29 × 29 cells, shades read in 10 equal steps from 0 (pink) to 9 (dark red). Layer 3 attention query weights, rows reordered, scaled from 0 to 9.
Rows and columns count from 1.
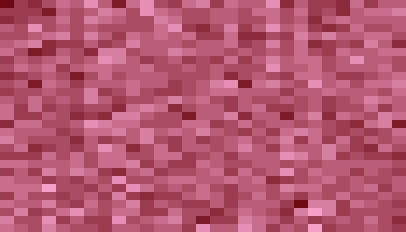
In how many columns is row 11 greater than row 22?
8
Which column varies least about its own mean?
19
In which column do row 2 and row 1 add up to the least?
11
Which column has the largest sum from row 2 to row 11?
18
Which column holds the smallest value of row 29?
23
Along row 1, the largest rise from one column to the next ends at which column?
21
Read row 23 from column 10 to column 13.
5 5 4 3
